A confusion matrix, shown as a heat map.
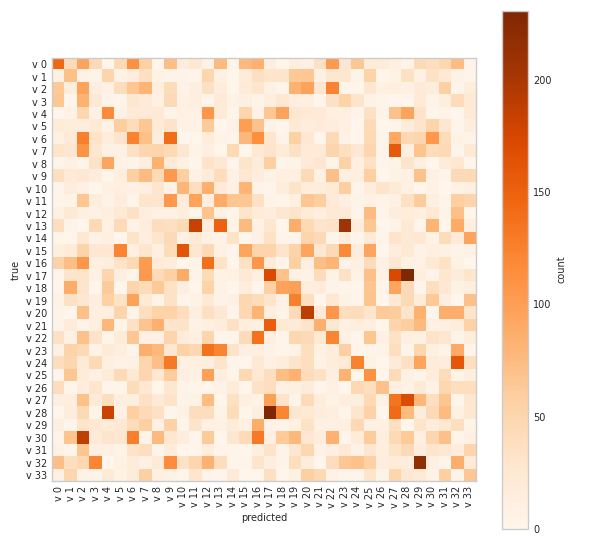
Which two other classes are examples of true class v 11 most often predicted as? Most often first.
v 9, v 13
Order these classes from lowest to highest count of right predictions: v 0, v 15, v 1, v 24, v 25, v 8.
v 1, v 8, v 15, v 25, v 24, v 0
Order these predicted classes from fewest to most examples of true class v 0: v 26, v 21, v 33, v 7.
v 33, v 26, v 21, v 7
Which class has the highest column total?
v 2
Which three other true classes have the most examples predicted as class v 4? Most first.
v 28, v 8, v 21
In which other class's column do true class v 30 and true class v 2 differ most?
v 16
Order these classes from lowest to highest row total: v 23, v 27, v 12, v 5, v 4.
v 12, v 5, v 4, v 23, v 27
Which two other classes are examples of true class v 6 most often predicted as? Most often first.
v 9, v 2
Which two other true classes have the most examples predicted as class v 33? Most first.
v 14, v 19
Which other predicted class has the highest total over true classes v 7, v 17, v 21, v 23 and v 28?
v 27
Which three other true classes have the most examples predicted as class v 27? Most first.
v 17, v 7, v 28
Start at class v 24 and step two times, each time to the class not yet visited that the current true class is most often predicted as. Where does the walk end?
v 29
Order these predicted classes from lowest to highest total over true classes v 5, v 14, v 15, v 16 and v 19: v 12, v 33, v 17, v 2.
v 17, v 33, v 2, v 12
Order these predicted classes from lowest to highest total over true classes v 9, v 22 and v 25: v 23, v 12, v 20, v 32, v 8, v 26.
v 26, v 32, v 8, v 23, v 20, v 12
